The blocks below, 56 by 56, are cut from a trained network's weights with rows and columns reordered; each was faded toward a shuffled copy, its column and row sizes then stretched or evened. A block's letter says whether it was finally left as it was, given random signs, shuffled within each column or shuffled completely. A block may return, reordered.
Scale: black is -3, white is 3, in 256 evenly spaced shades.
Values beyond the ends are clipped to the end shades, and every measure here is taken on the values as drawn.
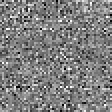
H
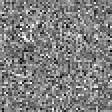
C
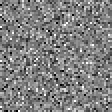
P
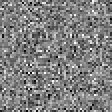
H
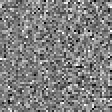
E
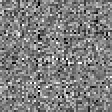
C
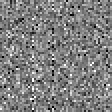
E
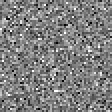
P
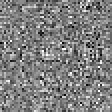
H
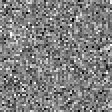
P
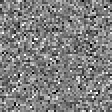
E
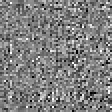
C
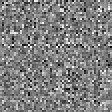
H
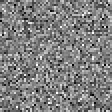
P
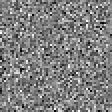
E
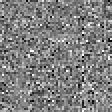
C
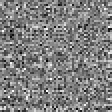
H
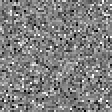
P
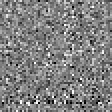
C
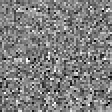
C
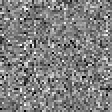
C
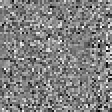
C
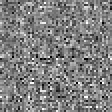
H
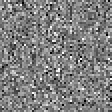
E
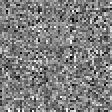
C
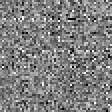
C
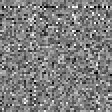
C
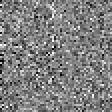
E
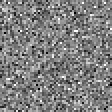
P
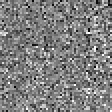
E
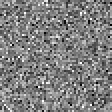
P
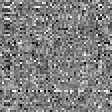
H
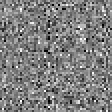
H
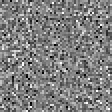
E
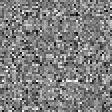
H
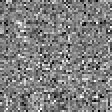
H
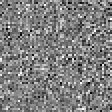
H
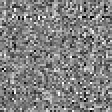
C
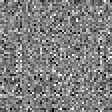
H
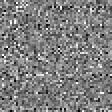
C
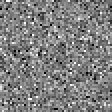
P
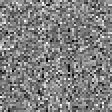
E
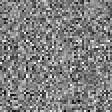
H
